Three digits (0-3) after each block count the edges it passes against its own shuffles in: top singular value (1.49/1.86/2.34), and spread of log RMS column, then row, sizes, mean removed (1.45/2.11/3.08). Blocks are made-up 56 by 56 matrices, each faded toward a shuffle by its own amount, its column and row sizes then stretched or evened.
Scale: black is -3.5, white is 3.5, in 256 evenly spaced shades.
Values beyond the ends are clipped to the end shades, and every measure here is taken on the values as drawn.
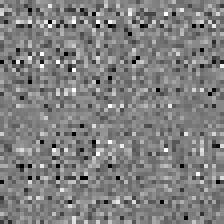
2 1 2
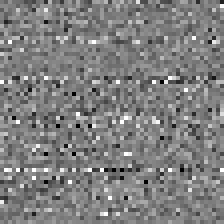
1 0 2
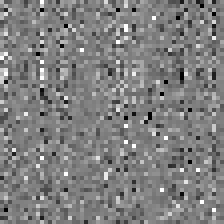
2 2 0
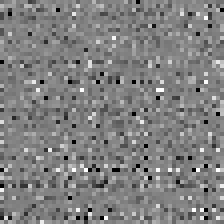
1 1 2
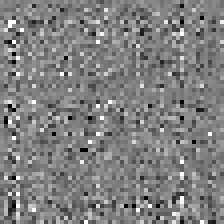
1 2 2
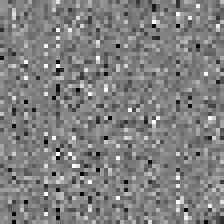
0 2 0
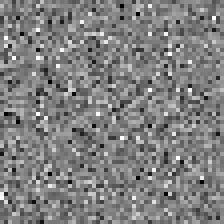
0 1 0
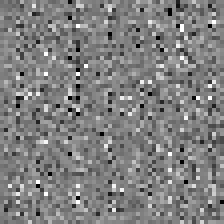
0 2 0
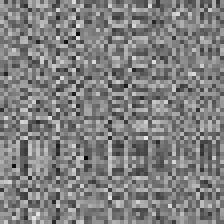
3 2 0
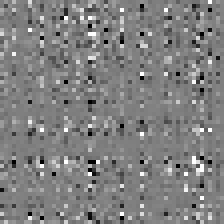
0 3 2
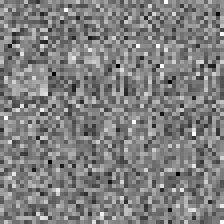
2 0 0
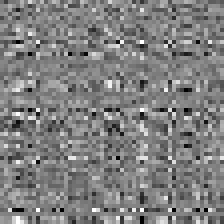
3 2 3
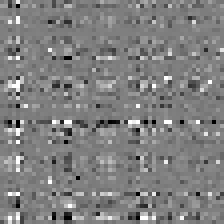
3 2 3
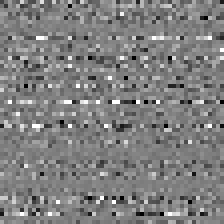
0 0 3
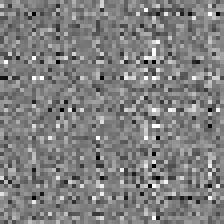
1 2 2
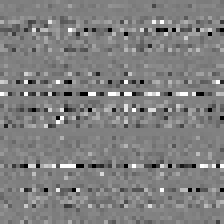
2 0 3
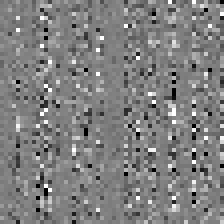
1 3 0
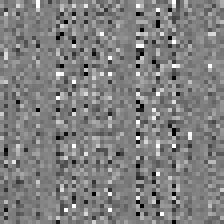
1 3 0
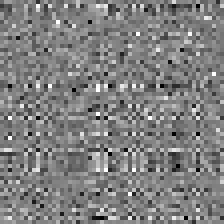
3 1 2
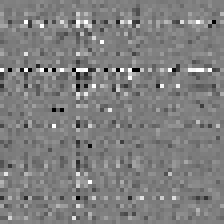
3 1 2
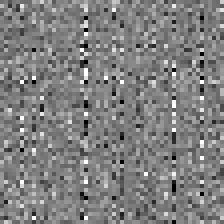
1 3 0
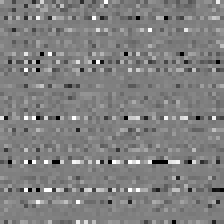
2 0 3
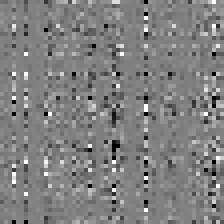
1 3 2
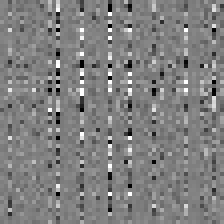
3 3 1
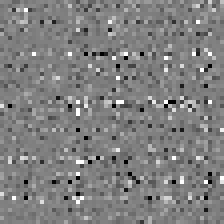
0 1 2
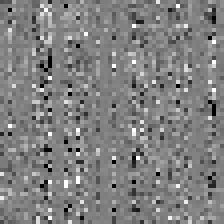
1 3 0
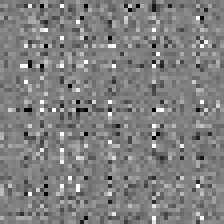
0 2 2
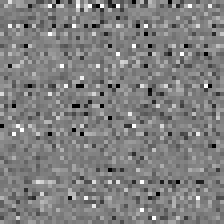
0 0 2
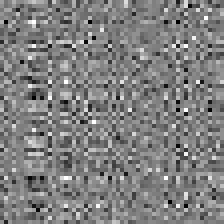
3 2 1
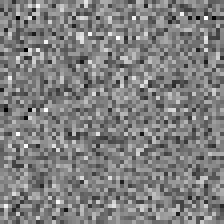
1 0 1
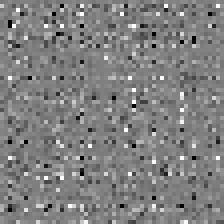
0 2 2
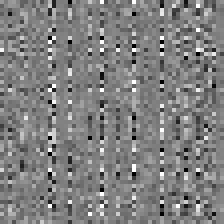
3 3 1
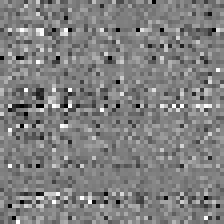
2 1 2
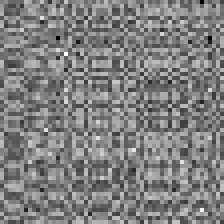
3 0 0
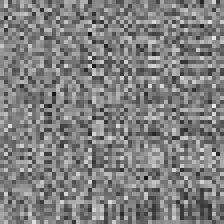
3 2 0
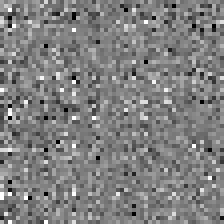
0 2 1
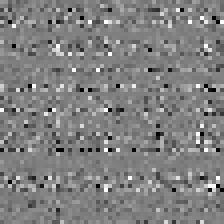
1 1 3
